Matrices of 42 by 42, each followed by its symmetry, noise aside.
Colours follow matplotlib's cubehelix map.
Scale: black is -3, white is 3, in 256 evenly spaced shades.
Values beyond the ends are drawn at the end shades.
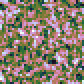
no symmetry.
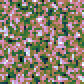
no symmetry.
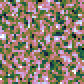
no symmetry.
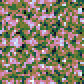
mirrored top to bottom.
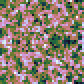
mirrored top to bottom.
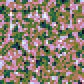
antisymmetric.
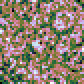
symmetric across the other diagonal.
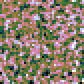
antisymmetric.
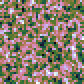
symmetric.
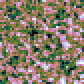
symmetric.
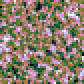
antisymmetric.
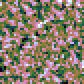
antisymmetric.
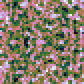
mirrored top to bottom.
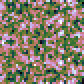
mirrored top to bottom.
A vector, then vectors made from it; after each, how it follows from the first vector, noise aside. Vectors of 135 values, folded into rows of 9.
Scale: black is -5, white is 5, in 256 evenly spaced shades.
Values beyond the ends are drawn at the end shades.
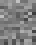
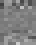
reversed, partly zeroed.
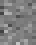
reversed, partly zeroed.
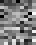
negated, scaled up.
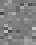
reversed, partly zeroed.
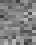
negated.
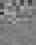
reversed, partly zeroed.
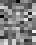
negated, scaled up.
